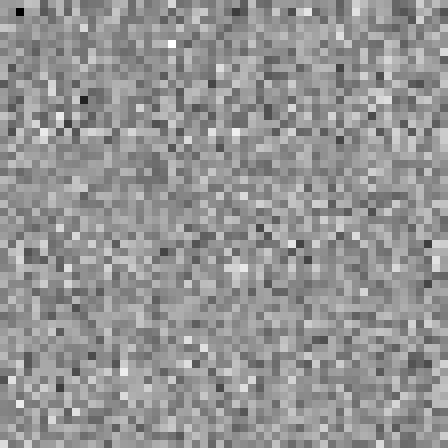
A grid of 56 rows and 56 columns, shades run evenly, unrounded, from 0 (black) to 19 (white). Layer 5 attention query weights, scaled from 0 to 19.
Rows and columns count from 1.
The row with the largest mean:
34
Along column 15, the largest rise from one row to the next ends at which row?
55
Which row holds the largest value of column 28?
9
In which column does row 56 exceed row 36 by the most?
48
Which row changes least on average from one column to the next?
21
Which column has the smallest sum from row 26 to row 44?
20
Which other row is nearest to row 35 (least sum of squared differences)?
39
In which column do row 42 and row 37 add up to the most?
46
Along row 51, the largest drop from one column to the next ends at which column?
4
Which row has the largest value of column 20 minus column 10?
17
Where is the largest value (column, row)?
22, 6
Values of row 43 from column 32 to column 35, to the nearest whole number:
11 12 9 10
